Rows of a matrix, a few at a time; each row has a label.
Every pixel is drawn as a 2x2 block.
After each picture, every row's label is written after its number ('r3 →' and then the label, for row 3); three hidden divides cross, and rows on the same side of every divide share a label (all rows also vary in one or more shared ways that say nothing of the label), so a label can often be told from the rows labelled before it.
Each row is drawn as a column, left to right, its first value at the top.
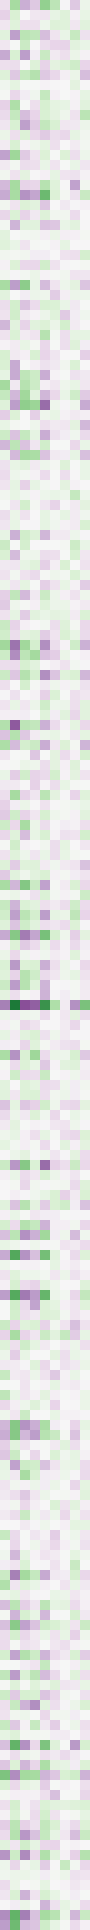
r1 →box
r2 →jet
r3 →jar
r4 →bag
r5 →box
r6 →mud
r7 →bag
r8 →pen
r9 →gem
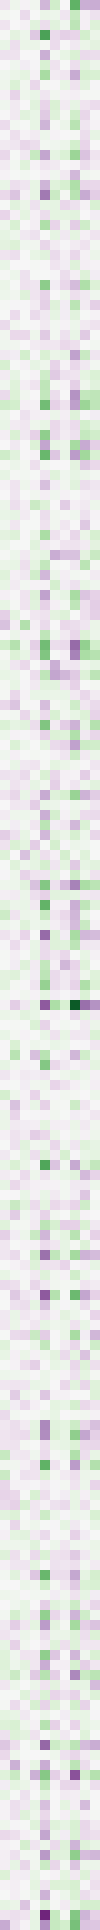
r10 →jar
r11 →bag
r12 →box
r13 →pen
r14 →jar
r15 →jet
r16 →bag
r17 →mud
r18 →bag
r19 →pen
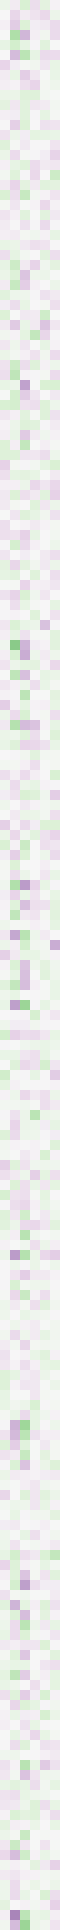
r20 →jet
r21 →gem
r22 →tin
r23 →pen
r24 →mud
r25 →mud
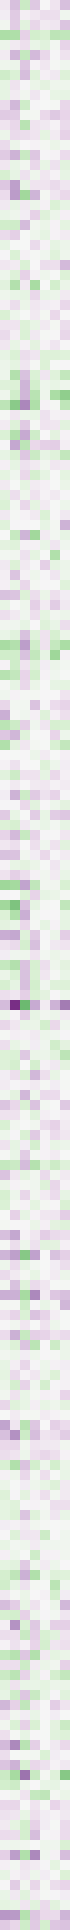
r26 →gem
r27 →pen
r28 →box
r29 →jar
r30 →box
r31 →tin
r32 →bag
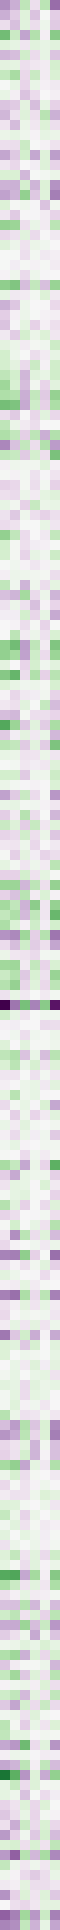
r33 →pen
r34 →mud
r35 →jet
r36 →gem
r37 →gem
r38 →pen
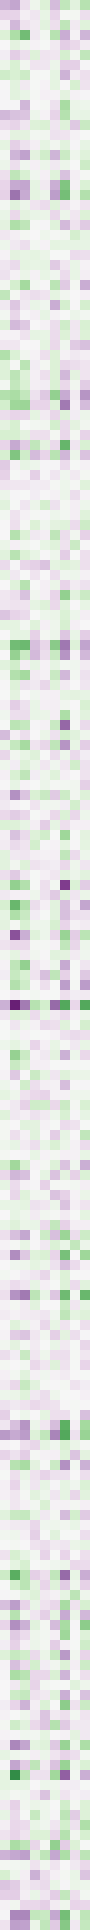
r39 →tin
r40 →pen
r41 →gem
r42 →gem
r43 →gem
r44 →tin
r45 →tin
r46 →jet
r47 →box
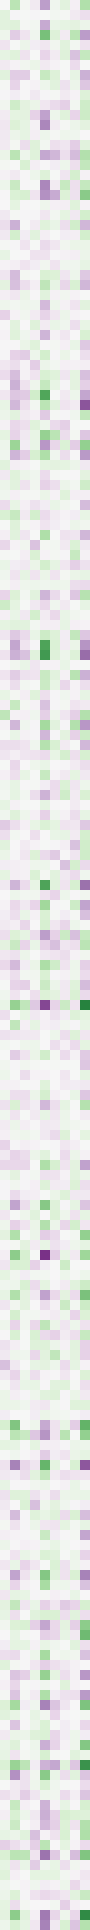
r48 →bag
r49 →pen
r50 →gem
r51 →bag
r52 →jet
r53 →mud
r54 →gem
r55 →gem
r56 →tin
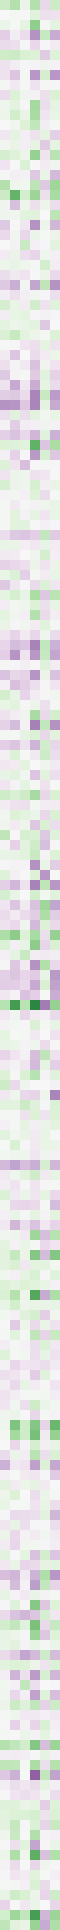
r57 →box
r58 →gem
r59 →box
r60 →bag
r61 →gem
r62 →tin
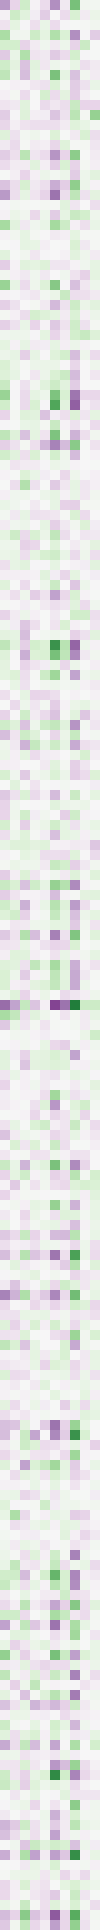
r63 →pen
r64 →pen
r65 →bag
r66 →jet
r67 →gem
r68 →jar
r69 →box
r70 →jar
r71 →gem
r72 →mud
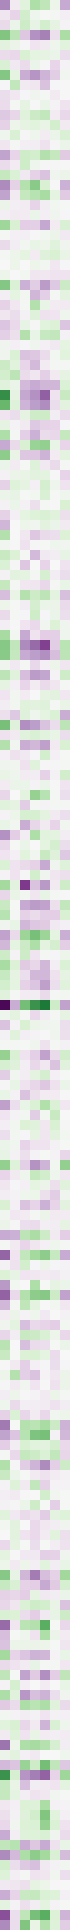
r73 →jar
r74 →box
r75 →pen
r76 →mud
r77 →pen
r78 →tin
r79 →gem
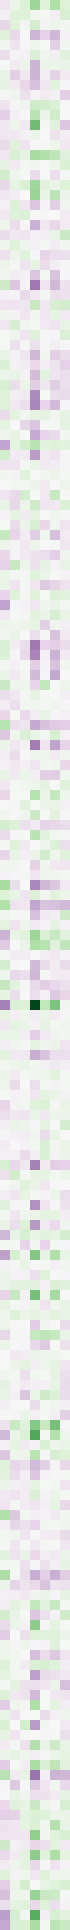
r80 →box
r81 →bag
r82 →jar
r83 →gem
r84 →bag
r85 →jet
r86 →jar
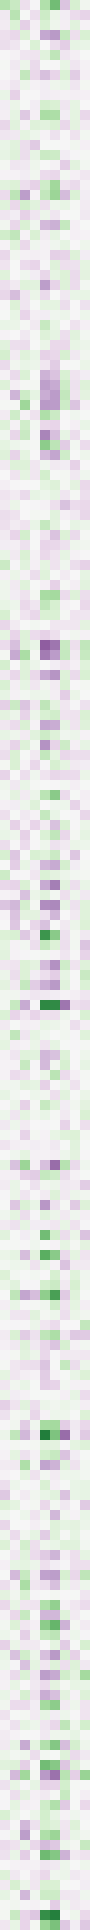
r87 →bag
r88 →mud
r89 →jar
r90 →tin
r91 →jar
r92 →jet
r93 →bag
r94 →box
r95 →box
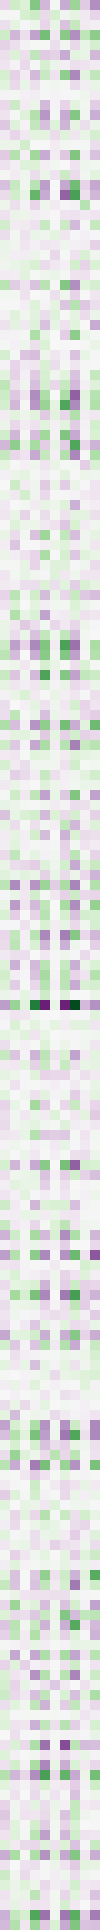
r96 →jet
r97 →bag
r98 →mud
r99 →gem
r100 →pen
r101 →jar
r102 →jar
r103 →mud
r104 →pen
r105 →gem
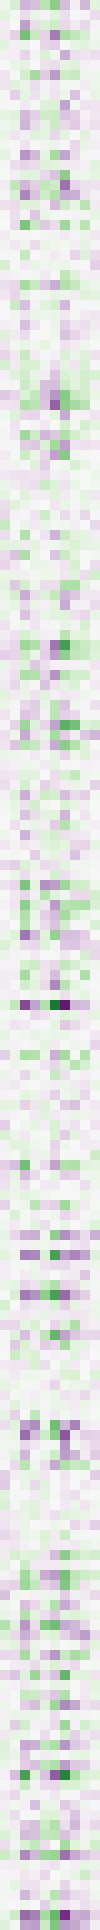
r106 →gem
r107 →mud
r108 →pen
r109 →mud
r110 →box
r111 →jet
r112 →box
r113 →mud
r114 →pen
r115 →box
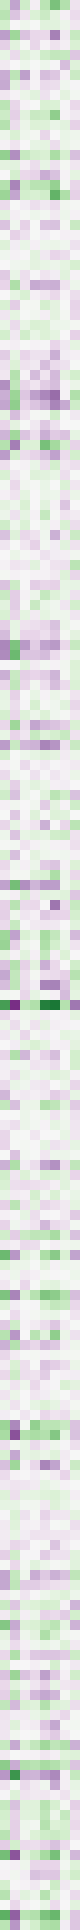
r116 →pen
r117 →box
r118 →pen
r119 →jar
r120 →pen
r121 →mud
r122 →box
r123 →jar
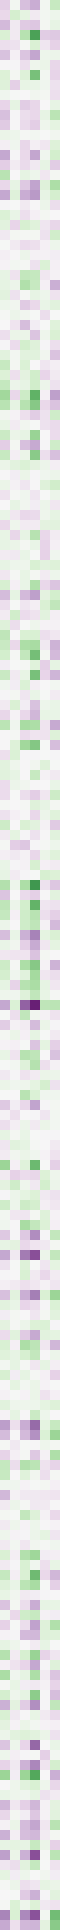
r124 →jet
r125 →mud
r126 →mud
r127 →mud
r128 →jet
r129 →jar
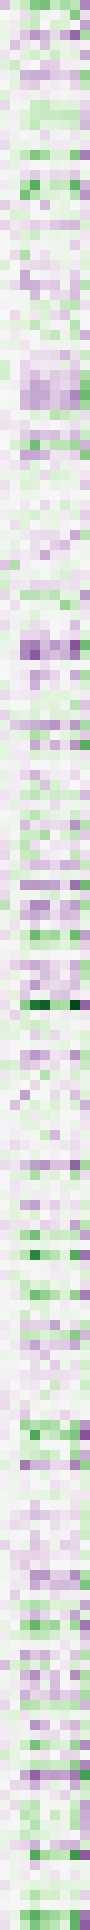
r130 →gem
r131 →bag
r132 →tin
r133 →jar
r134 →jet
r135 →pen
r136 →jar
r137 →jar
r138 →jet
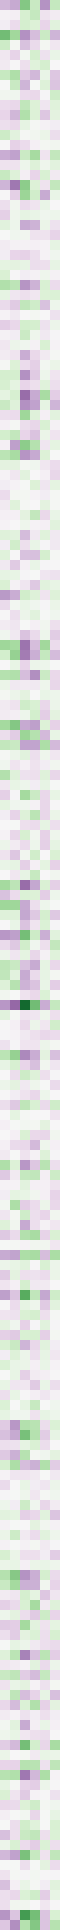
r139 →gem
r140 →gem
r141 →mud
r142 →bag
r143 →pen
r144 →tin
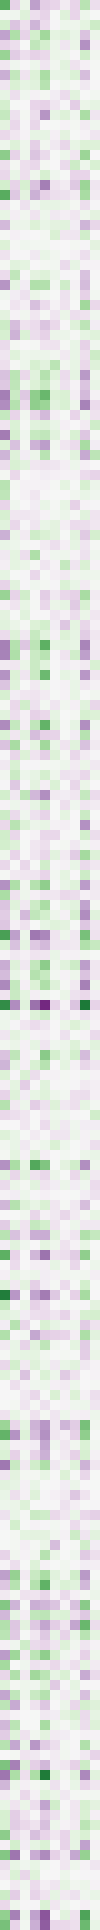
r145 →box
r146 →jet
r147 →mud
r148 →pen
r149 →box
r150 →pen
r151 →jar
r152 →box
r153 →bag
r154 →tin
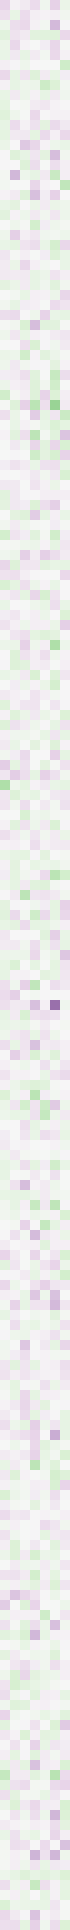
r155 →pen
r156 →bag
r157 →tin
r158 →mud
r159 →bag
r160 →bag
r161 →jar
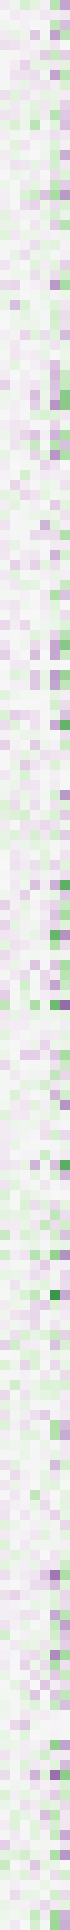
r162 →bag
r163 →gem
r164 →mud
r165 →gem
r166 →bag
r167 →box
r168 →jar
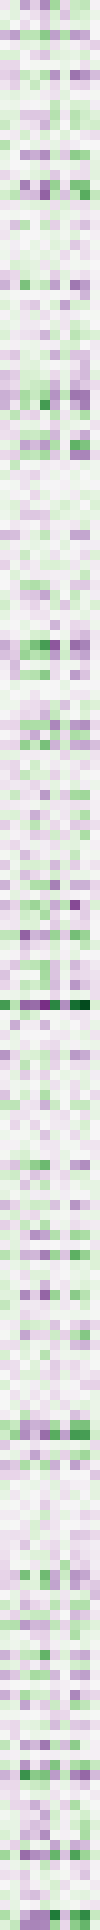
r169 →gem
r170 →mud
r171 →gem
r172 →box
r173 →jar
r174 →jar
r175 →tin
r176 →jar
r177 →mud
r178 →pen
